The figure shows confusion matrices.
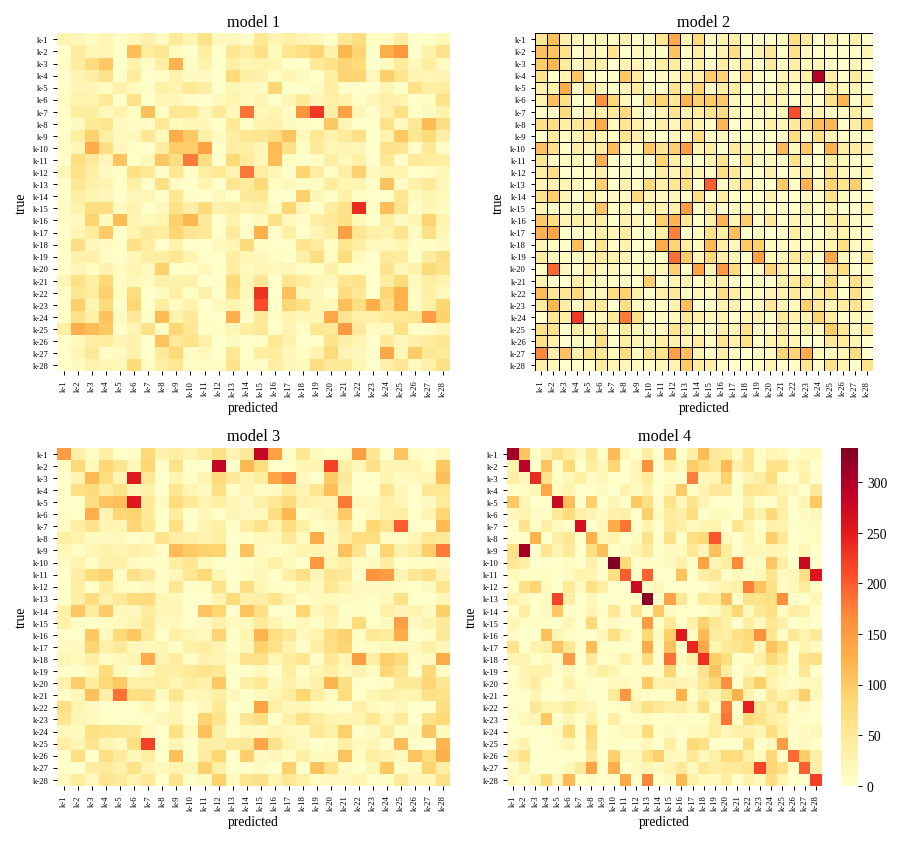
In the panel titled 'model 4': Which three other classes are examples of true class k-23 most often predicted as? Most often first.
k-20, k-4, k-22
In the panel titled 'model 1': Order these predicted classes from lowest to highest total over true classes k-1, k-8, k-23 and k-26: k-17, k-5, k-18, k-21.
k-5, k-18, k-17, k-21
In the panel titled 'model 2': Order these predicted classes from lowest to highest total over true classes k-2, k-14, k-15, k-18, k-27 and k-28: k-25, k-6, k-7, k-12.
k-7, k-25, k-6, k-12
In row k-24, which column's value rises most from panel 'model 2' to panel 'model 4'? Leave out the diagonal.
k-6
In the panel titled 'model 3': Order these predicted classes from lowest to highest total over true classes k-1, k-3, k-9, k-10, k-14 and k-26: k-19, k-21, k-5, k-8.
k-8, k-5, k-19, k-21
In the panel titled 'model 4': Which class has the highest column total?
k-13
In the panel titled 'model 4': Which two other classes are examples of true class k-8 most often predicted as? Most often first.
k-19, k-3
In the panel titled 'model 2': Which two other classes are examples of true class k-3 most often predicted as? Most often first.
k-2, k-1
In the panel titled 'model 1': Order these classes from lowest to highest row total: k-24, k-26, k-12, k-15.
k-26, k-12, k-15, k-24
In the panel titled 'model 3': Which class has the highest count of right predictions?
k-1
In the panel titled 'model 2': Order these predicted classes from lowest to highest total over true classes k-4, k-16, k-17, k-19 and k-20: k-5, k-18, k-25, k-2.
k-5, k-18, k-25, k-2
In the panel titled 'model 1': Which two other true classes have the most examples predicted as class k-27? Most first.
k-24, k-8
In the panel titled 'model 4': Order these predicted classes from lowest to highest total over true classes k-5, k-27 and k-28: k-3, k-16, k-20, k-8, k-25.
k-3, k-20, k-25, k-16, k-8
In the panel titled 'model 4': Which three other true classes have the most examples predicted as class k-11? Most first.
k-7, k-21, k-28
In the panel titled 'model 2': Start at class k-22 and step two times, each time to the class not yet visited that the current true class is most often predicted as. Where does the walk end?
k-12
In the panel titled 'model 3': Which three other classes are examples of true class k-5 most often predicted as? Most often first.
k-6, k-21, k-4
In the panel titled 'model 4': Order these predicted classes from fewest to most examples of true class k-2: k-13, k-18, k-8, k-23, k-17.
k-23, k-8, k-18, k-17, k-13
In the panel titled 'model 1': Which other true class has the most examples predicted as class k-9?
k-3
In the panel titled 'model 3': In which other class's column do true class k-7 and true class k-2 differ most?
k-12
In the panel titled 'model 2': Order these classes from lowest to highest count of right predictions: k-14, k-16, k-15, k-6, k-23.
k-15, k-14, k-23, k-16, k-6
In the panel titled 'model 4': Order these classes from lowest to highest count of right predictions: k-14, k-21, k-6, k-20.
k-6, k-14, k-21, k-20
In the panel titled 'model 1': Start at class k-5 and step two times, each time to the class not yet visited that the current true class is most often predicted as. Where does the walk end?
k-10
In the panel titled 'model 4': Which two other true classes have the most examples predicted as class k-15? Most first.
k-18, k-13
